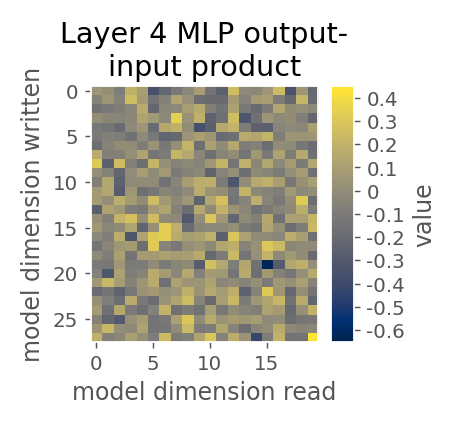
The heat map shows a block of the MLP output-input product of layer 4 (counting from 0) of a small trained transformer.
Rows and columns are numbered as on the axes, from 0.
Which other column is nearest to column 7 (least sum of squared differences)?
4
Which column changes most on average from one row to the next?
15
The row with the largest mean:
16
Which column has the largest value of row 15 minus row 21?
6
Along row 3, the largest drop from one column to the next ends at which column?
13
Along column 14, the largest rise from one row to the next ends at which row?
5
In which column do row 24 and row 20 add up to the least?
1
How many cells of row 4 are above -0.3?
19
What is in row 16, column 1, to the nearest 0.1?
-0.1
